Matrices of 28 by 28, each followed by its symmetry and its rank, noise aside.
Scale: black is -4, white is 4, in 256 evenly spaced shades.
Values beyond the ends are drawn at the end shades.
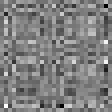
antisymmetric, rank two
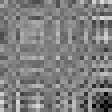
symmetric, rank two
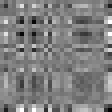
symmetric, rank one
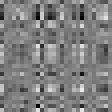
no symmetry, rank one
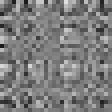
symmetric, rank three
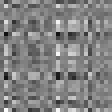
no symmetry, rank one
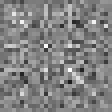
symmetric, rank three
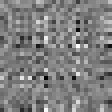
antisymmetric, rank two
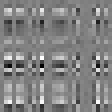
no symmetry, rank one
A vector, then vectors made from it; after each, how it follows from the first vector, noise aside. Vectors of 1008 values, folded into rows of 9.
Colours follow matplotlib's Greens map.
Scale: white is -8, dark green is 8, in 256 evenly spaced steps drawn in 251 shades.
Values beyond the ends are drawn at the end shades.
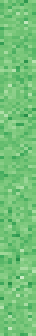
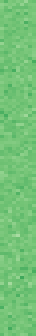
negated, shrunk.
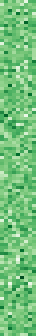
negated, scaled up.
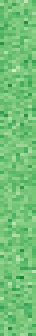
sign-scrambled.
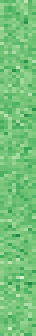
sign-scrambled.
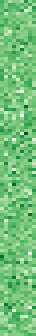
wrapped around, negated, scaled up.
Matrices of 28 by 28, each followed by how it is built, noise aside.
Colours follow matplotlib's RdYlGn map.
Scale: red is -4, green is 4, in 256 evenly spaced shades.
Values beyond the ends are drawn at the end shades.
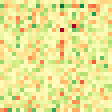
low rank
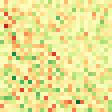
lower triangular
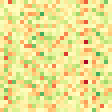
repeating rows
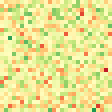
repeating columns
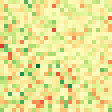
lower triangular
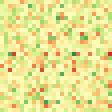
repeating columns
